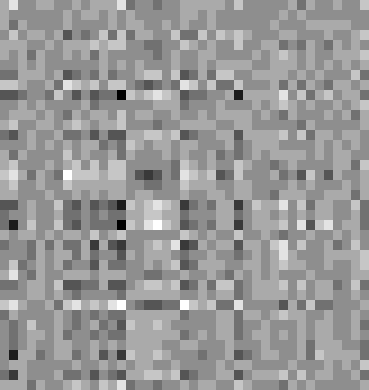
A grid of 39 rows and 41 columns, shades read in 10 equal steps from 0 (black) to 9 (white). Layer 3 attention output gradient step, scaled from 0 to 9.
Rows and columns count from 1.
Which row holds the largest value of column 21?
31
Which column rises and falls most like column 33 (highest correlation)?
41
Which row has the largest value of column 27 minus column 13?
4
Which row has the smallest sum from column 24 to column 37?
18
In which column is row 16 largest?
8
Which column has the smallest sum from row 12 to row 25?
14
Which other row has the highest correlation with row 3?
16
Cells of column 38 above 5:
15
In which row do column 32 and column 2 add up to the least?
36
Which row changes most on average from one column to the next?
23
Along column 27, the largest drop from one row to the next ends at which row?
10
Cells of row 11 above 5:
15
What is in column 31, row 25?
7
